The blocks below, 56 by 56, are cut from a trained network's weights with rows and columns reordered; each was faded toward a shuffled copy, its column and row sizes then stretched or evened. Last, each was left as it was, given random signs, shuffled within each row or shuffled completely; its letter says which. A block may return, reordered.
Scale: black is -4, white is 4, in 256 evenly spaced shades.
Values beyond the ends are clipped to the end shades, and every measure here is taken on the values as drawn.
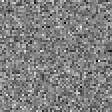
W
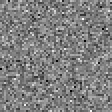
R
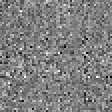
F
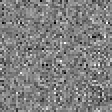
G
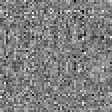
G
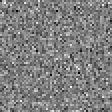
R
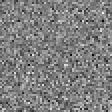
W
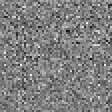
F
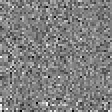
G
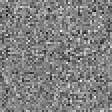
F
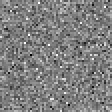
R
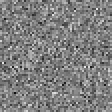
W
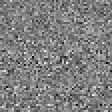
W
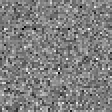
W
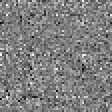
F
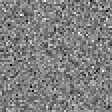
R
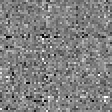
F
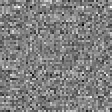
G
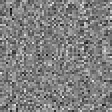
G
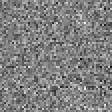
F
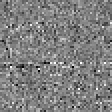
F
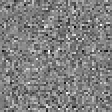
G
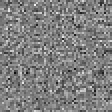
G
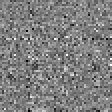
F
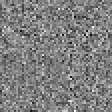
F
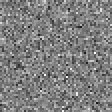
R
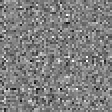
G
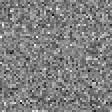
W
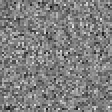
W
